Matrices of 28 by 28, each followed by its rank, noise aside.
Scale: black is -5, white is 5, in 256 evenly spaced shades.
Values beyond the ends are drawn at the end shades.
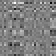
two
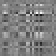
one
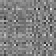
three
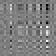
one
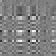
one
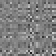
three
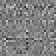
four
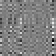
two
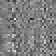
four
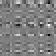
two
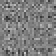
four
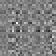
three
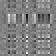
one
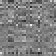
three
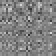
three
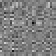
three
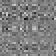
three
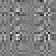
two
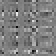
two
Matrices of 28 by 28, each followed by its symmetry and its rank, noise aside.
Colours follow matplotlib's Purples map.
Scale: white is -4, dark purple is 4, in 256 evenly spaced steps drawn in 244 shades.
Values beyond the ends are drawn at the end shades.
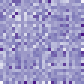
symmetric, rank four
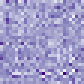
no symmetry, rank five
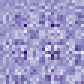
symmetric, rank three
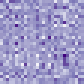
no symmetry, rank three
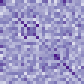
symmetric, rank five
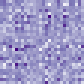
symmetric, rank four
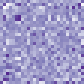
symmetric, rank three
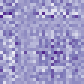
no symmetry, rank three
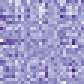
antisymmetric, rank four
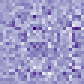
no symmetry, rank four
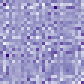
symmetric, rank four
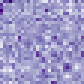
symmetric, rank five
